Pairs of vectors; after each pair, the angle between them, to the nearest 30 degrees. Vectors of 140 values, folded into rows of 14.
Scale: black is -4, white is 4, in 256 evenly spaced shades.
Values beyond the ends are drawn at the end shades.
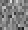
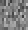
90 degrees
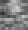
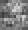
30 degrees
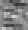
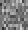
120 degrees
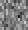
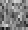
150 degrees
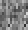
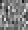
120 degrees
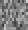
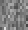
60 degrees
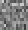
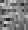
120 degrees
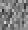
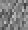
30 degrees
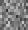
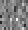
90 degrees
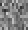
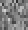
150 degrees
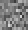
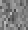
90 degrees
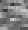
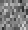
120 degrees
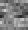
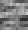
120 degrees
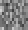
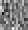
30 degrees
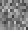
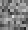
150 degrees
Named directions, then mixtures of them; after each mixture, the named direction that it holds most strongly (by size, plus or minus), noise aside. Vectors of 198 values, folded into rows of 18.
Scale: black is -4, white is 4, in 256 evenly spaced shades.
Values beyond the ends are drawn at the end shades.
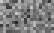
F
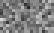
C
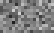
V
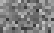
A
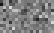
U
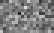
V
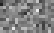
A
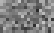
A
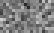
C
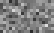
V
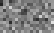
U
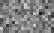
A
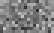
A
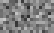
C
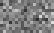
U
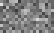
U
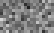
C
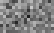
F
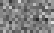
U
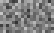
F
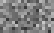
A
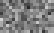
C
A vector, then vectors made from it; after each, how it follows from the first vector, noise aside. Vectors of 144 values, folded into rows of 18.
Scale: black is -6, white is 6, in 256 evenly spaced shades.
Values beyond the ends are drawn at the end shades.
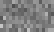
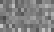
sign-scrambled.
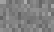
reversed, shrunk.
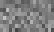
wrapped around.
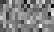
reversed, negated, scaled up.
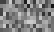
reversed, negated, scaled up.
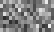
wrapped around, scaled up.
